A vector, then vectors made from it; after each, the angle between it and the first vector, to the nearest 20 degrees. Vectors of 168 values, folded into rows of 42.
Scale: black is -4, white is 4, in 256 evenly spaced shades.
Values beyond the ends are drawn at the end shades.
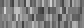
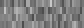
20 degrees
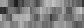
100 degrees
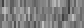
80 degrees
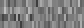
60 degrees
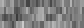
140 degrees
